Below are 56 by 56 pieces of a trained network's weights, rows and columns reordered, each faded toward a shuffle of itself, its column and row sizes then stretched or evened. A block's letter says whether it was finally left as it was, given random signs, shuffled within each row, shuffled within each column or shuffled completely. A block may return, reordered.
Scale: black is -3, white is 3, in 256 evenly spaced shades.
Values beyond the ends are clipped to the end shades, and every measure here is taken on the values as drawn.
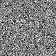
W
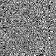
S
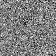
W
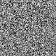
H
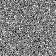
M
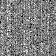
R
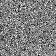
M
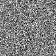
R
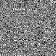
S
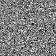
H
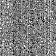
S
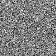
R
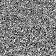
M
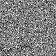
M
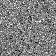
M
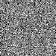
H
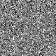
R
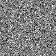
R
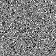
W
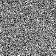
H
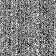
R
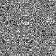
S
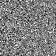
M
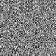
S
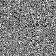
H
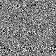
W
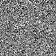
H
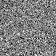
W
